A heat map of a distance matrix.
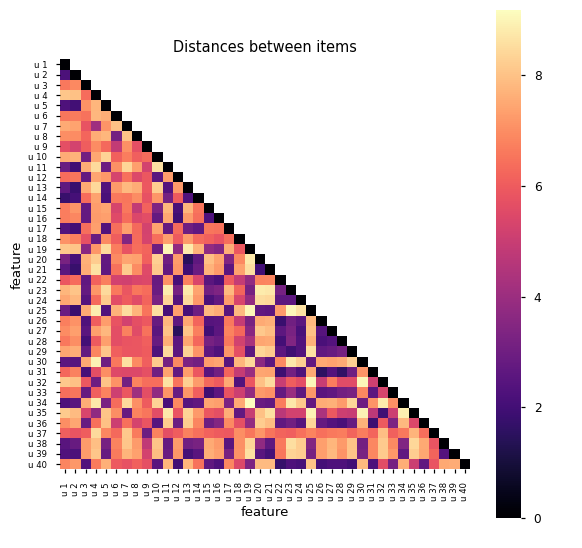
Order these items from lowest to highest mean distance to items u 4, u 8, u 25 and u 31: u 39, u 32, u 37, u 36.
u 36, u 32, u 39, u 37
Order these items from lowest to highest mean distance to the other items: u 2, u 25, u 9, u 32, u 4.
u 2, u 9, u 25, u 32, u 4
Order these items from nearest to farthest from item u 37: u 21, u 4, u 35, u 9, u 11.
u 9, u 11, u 21, u 35, u 4
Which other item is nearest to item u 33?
u 15
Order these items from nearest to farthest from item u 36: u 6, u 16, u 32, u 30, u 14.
u 16, u 6, u 32, u 14, u 30
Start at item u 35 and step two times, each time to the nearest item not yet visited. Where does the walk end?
u 18
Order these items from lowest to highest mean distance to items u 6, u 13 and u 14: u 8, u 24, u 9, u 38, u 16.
u 38, u 9, u 8, u 16, u 24
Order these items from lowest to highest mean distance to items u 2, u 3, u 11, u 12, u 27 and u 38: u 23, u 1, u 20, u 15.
u 1, u 15, u 20, u 23
